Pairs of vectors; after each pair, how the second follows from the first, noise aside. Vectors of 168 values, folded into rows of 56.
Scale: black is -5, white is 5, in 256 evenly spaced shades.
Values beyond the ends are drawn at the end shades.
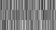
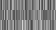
copied.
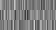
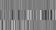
reversed, negated, partly zeroed.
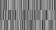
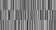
reversed.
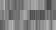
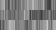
copied.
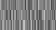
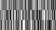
scaled up.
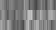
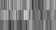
reversed.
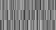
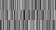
copied.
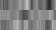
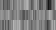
copied.
